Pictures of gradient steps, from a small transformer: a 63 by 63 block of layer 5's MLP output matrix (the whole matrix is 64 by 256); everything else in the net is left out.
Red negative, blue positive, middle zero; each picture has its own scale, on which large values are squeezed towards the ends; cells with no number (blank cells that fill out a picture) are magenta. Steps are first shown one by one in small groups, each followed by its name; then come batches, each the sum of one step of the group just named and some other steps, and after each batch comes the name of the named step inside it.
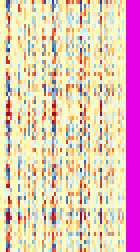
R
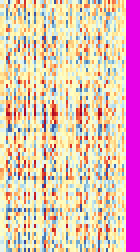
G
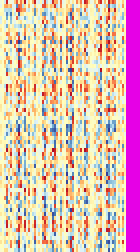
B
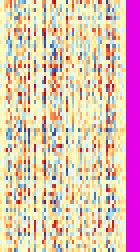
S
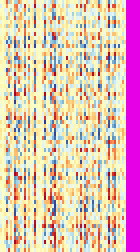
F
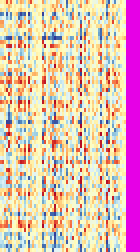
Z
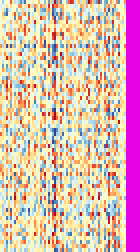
S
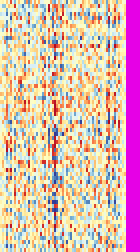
Z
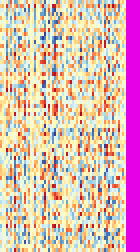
G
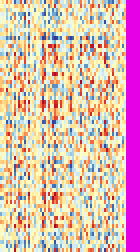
Z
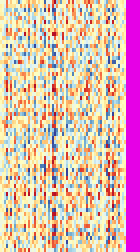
S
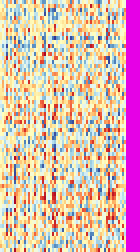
G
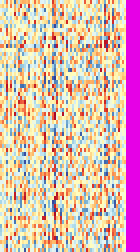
B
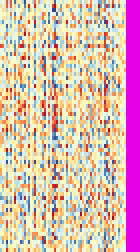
F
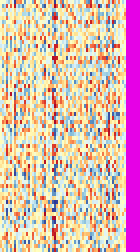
G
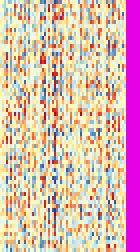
G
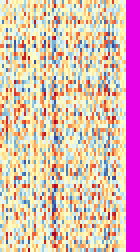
F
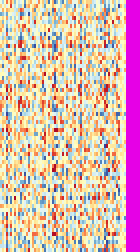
Z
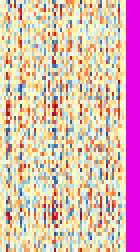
R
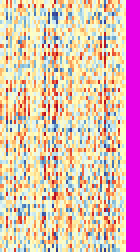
B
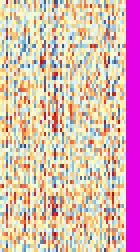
F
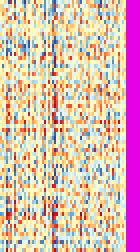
R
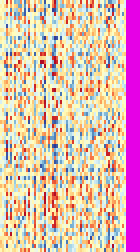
S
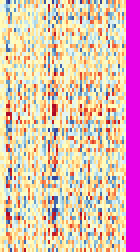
R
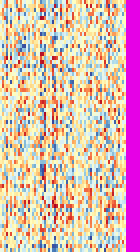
B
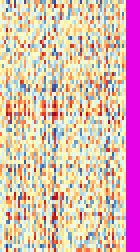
R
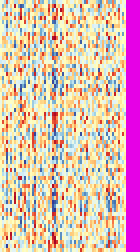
F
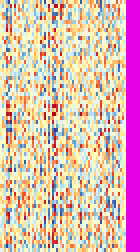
R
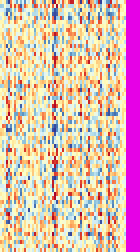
R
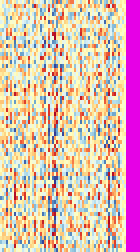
F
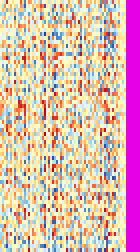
Z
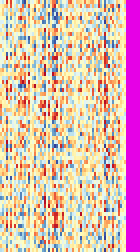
S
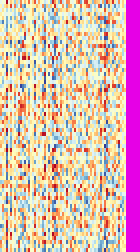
B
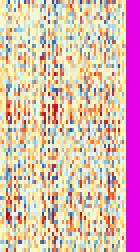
R
